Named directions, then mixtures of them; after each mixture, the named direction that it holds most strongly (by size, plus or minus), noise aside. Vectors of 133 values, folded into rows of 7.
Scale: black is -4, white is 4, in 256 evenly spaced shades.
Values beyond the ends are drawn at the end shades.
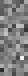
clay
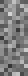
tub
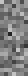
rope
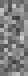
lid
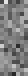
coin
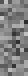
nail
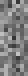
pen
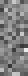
tub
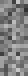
pen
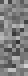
nail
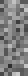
tub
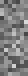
nail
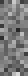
tub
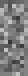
lid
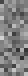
nail
